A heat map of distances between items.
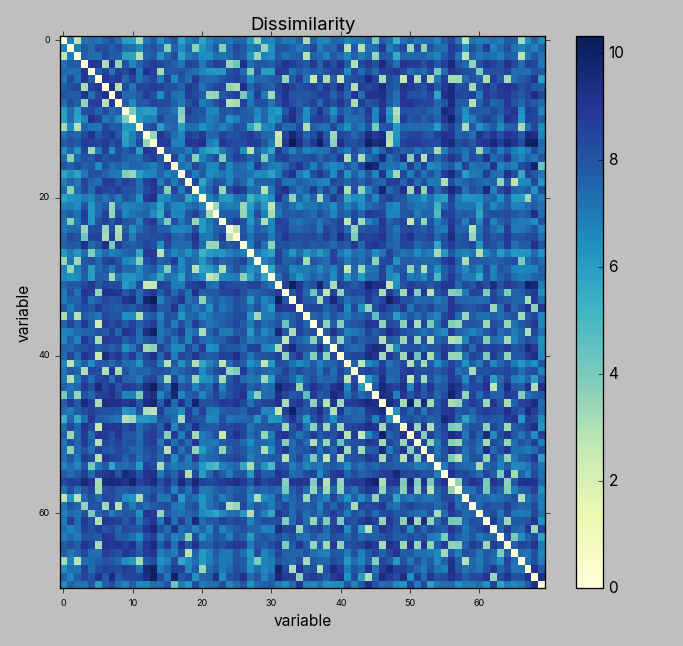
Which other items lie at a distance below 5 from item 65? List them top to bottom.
18, 55, 63
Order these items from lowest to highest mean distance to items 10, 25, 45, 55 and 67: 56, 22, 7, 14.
14, 22, 7, 56
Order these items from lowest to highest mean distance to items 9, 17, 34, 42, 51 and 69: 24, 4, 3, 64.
24, 3, 64, 4
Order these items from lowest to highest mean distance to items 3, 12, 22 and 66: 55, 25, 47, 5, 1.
47, 25, 1, 5, 55
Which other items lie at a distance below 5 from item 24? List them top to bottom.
3, 6, 8, 25, 42, 59
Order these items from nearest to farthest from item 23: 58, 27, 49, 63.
27, 58, 63, 49
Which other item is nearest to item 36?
5
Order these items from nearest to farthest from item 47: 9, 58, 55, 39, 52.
39, 9, 52, 58, 55
